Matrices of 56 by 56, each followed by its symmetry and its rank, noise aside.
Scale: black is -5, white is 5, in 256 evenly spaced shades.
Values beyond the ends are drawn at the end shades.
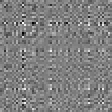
symmetric, rank four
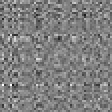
no symmetry, rank four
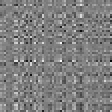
no symmetry, rank three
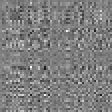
no symmetry, rank four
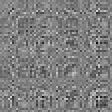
symmetric, rank four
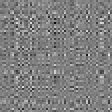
no symmetry, rank three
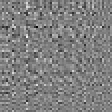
antisymmetric, rank four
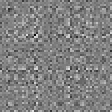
symmetric, rank four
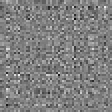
antisymmetric, rank four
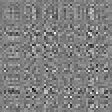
antisymmetric, rank four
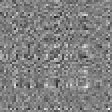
symmetric, rank four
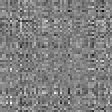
antisymmetric, rank four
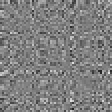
antisymmetric, rank four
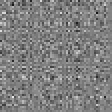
antisymmetric, rank four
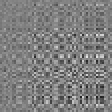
no symmetry, rank two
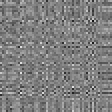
antisymmetric, rank two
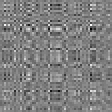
no symmetry, rank two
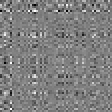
no symmetry, rank three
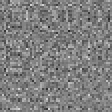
antisymmetric, rank four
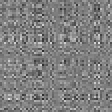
antisymmetric, rank four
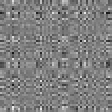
antisymmetric, rank two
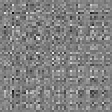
symmetric, rank three
